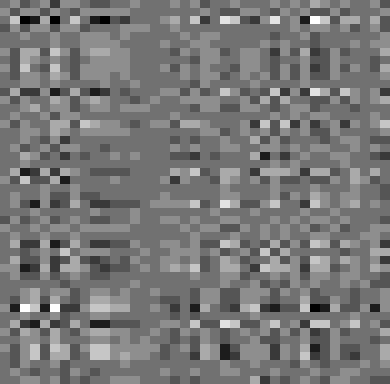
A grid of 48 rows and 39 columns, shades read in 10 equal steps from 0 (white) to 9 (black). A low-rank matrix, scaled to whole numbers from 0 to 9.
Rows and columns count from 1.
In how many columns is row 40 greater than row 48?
8
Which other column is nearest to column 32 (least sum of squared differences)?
28
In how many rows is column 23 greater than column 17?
16
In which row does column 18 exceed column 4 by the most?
39
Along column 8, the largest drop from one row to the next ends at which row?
3
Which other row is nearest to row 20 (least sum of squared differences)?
48
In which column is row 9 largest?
32
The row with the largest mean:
20
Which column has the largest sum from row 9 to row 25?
18
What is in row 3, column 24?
2
